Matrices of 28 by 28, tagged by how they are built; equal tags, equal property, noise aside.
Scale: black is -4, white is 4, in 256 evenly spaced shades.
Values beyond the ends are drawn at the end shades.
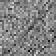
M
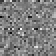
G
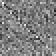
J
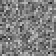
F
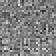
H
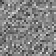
M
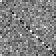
J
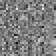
H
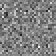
H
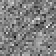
M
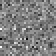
G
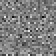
G
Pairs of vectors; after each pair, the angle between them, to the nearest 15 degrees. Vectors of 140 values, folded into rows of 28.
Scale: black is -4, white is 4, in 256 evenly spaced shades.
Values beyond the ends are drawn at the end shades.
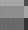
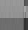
15 degrees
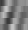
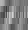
150 degrees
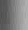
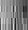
135 degrees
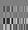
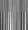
90 degrees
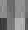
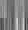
45 degrees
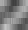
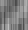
45 degrees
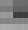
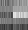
165 degrees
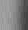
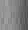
15 degrees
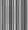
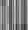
15 degrees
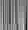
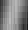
105 degrees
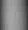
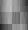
45 degrees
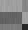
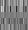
75 degrees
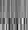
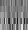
60 degrees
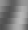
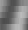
15 degrees
